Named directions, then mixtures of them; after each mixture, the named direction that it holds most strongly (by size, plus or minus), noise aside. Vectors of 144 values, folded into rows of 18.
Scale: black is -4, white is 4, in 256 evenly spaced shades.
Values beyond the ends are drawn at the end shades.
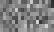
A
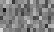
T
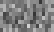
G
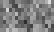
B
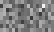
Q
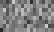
T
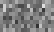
Q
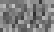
G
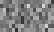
Q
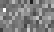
T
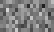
Q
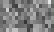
B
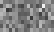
Q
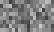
Q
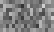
Q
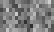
B
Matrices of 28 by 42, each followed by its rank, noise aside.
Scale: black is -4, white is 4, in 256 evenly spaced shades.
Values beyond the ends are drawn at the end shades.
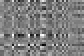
two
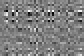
two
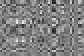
three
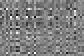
three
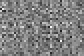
six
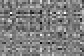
four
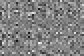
six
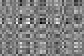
two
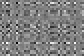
two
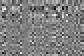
three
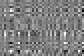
two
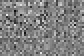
six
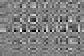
two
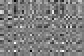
three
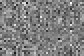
six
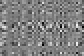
two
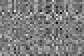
four
